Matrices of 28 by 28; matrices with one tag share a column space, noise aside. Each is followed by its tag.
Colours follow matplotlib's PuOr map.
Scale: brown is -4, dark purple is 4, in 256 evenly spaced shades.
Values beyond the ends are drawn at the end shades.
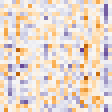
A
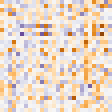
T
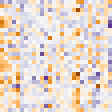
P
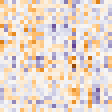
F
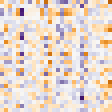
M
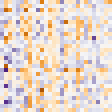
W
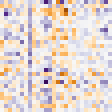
M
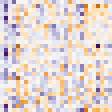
A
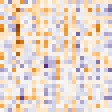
F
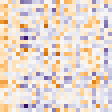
P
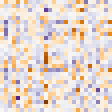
W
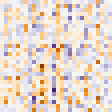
A
